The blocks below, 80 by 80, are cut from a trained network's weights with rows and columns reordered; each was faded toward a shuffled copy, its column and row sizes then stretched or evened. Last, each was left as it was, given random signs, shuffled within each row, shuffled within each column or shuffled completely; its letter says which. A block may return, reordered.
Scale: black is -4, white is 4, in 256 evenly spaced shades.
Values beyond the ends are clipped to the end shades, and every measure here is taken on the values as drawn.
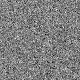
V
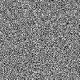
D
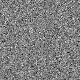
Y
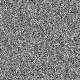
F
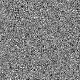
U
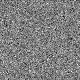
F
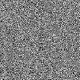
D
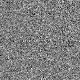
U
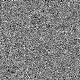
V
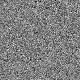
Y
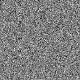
U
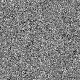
F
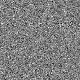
V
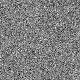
F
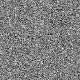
D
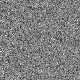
Y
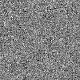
U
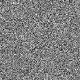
D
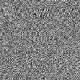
D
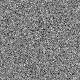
F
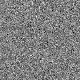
Y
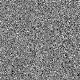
U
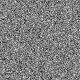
V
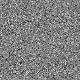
U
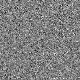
U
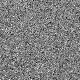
F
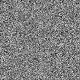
Y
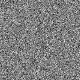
Y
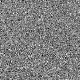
U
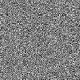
D
